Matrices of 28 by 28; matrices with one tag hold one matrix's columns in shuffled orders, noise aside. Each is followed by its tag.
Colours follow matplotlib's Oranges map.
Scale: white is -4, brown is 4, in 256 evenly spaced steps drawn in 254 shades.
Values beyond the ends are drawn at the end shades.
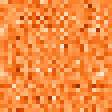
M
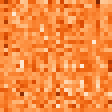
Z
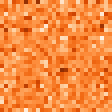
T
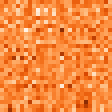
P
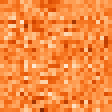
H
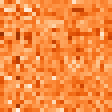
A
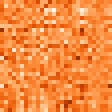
P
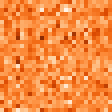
A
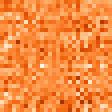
H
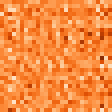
A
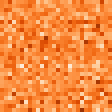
H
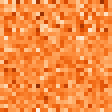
T
